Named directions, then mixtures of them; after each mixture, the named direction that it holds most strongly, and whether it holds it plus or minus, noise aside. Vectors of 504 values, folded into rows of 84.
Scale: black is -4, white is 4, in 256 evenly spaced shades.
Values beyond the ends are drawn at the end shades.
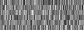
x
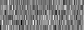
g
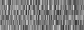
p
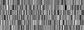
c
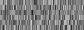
x, minus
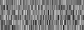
c, minus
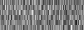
x, plus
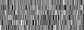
g, minus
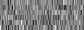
g, minus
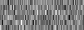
g, minus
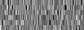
g, minus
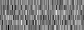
g, minus
